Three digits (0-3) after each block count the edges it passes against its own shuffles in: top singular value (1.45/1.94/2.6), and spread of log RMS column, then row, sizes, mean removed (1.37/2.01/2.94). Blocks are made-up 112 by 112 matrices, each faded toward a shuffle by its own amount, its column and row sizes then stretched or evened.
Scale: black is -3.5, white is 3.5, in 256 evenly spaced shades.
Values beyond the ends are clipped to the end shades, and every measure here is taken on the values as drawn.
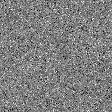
0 0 0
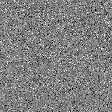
1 0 1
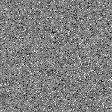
1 0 1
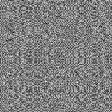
3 0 1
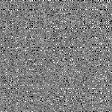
2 2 3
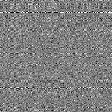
3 0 3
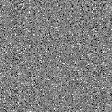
2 1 0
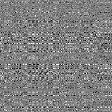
3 1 3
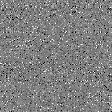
2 0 1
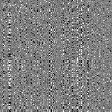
3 3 0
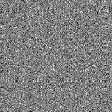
2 1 1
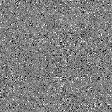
2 1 1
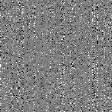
1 3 1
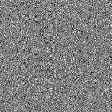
2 1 0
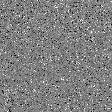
0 0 1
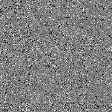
1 1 2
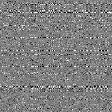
3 1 3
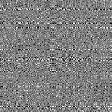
3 1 3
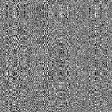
3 3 1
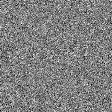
0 1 1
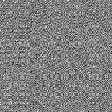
3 0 0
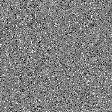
1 1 0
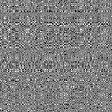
3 1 3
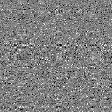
2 0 2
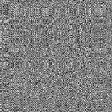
3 2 0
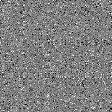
2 1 1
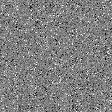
1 1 0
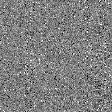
1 2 0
